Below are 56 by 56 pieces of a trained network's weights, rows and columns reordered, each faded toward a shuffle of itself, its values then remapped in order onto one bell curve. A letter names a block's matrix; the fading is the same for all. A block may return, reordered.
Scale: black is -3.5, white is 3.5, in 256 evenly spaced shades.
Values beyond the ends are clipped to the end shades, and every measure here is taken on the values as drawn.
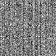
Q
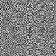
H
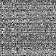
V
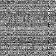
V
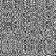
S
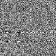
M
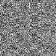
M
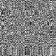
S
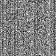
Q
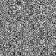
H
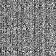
Q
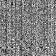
Q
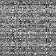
V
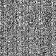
Q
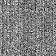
Q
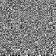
M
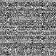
V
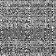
V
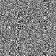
M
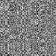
S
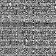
V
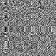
S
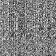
Q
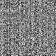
Q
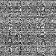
V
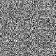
M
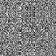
S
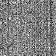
Q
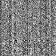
Q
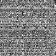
V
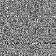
M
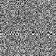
M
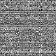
V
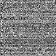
V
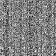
Q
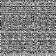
V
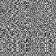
S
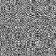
H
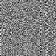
S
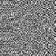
H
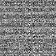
V
